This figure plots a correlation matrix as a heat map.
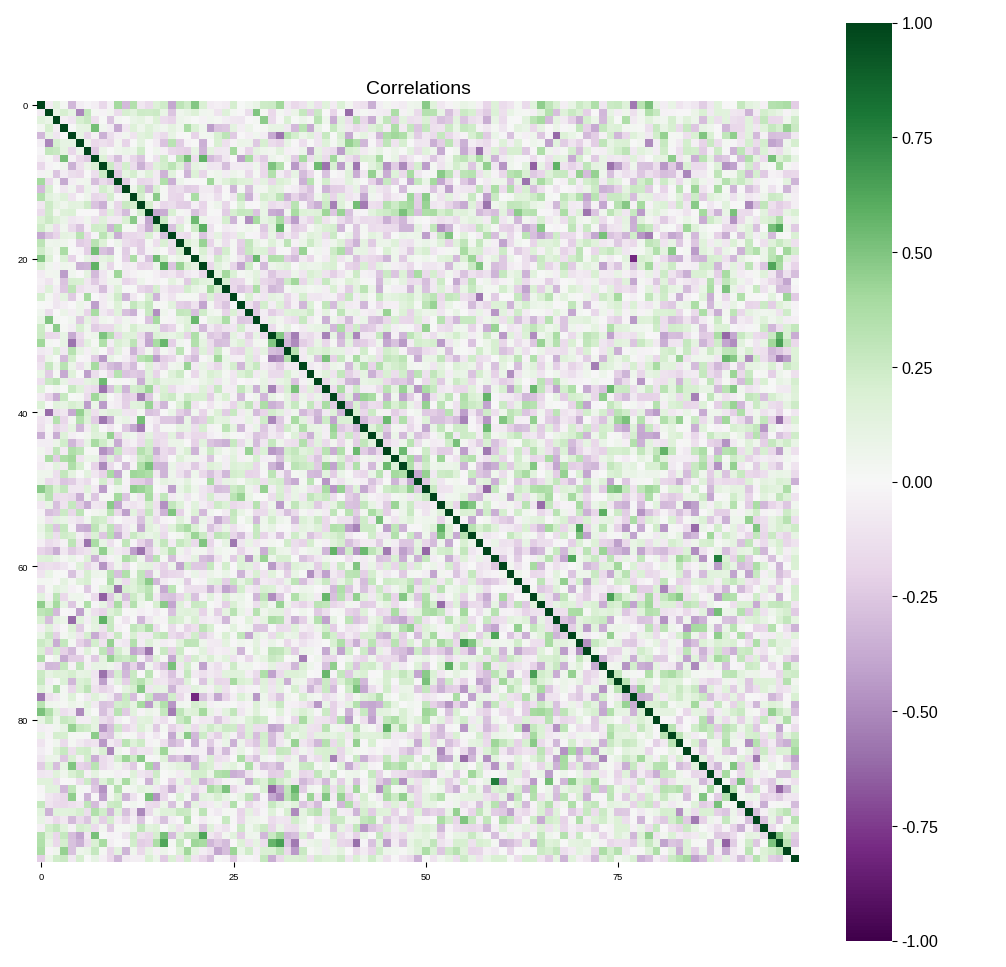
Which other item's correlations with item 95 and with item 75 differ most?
21
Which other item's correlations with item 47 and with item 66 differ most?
88
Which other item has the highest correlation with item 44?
54
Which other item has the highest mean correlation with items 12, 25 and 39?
50
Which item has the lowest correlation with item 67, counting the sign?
4
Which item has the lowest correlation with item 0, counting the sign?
77
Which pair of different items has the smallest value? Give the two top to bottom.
20, 77
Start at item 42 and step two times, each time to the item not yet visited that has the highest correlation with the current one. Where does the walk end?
38
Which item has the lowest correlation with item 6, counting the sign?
57
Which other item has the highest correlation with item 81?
45
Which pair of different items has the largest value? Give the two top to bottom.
59, 88
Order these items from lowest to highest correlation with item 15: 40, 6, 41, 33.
33, 40, 41, 6
